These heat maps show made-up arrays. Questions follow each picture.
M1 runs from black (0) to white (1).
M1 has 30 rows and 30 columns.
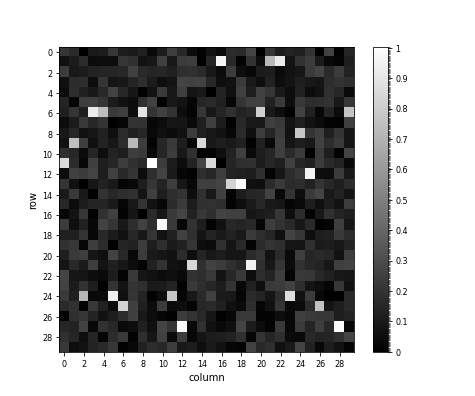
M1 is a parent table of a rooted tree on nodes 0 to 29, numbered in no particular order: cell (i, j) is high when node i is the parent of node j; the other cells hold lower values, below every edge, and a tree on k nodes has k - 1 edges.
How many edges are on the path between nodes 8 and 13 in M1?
6
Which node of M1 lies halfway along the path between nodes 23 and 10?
1
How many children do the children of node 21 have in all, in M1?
2
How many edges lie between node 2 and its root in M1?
6
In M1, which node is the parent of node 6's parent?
12
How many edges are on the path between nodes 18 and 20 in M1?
9
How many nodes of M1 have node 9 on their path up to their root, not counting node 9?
11
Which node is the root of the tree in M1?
27
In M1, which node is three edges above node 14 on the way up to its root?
24
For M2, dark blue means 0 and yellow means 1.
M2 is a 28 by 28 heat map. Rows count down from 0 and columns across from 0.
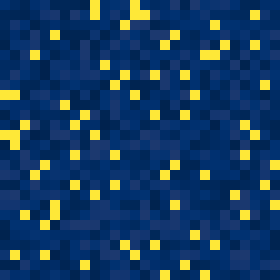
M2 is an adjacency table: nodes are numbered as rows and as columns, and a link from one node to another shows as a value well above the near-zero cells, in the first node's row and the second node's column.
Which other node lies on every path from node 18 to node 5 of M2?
node 21
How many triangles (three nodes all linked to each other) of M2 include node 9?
2
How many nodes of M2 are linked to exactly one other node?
5
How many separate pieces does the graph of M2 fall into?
2
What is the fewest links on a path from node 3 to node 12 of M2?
4
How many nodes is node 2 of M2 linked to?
2
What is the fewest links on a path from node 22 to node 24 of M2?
7
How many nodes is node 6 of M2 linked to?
1
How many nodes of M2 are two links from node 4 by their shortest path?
4
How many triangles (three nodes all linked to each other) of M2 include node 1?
2
